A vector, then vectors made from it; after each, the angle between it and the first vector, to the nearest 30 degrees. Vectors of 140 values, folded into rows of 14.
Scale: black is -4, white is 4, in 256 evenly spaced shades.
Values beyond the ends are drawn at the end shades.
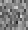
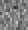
150 degrees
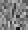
90 degrees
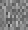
90 degrees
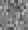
120 degrees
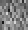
120 degrees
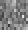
90 degrees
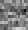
60 degrees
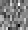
90 degrees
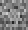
150 degrees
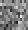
30 degrees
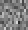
150 degrees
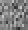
120 degrees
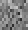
60 degrees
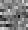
60 degrees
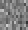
120 degrees
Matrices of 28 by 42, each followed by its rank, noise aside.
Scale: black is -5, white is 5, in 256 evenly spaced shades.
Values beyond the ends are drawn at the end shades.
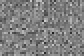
five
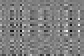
two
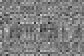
three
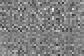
five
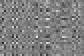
two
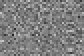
six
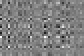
two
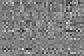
five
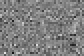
six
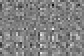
four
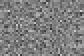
five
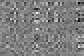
two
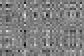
two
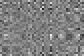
three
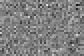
six
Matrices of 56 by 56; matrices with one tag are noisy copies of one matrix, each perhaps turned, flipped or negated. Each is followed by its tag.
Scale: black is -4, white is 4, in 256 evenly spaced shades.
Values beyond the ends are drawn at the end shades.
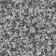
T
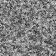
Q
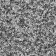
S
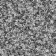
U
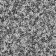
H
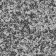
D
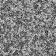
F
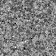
F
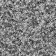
S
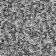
S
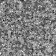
F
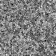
Q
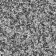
U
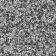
F
